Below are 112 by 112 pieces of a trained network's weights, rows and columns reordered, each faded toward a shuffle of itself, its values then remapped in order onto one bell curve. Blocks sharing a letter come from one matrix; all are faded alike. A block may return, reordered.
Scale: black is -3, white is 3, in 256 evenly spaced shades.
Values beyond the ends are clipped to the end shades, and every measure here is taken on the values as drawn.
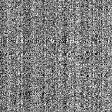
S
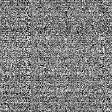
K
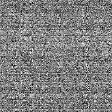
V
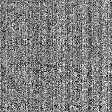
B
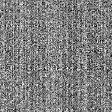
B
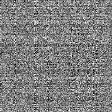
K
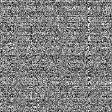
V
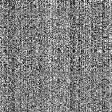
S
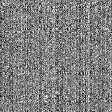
S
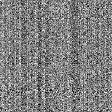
S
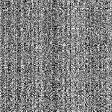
B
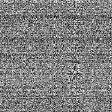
V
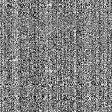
B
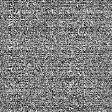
V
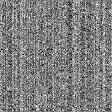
B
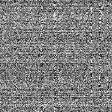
V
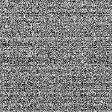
K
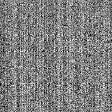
B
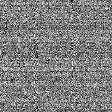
K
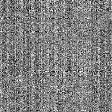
B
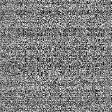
K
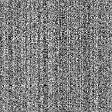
B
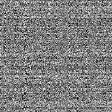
K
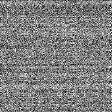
K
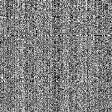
S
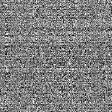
K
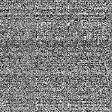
V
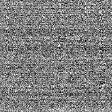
V
